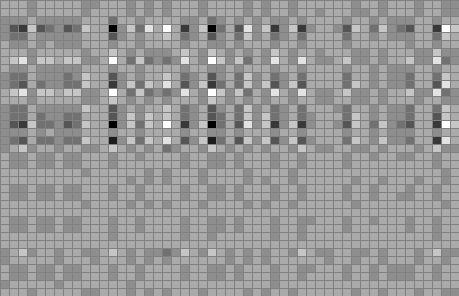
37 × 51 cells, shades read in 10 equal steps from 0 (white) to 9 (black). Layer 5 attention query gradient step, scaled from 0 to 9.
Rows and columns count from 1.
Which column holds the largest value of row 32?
19
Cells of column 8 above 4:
6
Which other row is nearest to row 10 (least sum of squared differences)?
14
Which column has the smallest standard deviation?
12
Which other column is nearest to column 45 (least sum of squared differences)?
42
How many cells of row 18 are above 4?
17
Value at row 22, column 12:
3
